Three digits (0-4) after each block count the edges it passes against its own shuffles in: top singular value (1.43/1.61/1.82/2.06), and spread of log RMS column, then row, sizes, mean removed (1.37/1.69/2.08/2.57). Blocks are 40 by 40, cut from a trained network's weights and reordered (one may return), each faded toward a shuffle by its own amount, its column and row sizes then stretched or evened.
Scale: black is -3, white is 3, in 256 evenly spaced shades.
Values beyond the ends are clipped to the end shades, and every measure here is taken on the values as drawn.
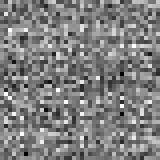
0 4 0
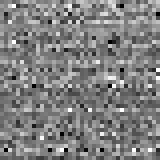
0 1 3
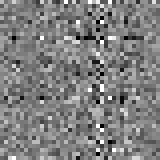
1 3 2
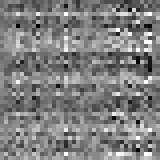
4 4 0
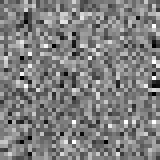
1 2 1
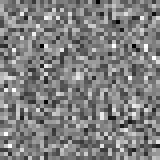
0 0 1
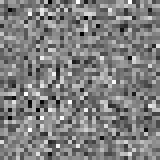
2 1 1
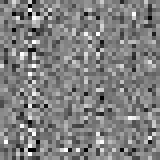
0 4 1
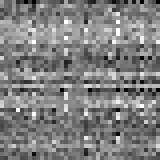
4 3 2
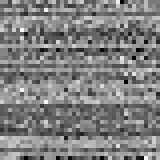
4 0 1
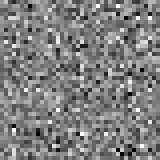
0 2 1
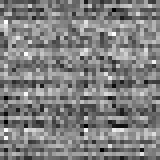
4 3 0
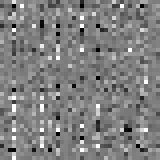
1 4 1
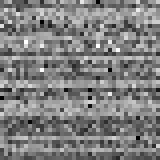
4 0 0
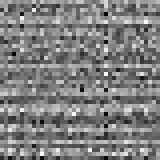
4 3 0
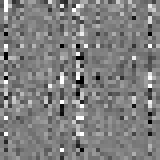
1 4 2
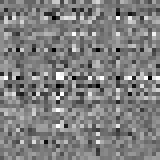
0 3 4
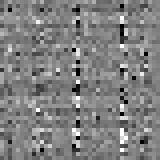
2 4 0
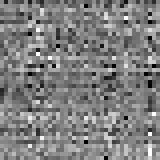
2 4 0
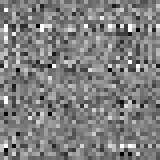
2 2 3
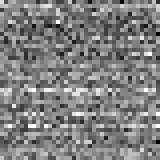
2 0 2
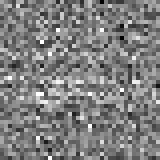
0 2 1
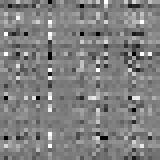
1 4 3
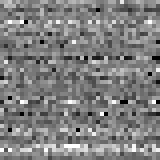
2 0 4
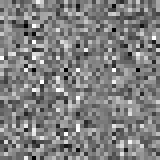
0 3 0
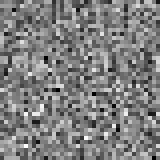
1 0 0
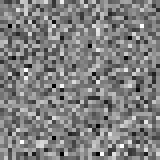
0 1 0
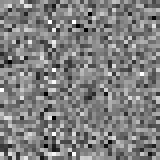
0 2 1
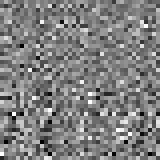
3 0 2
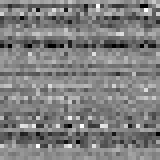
4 0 4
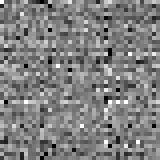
0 3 1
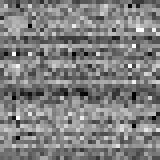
3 0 2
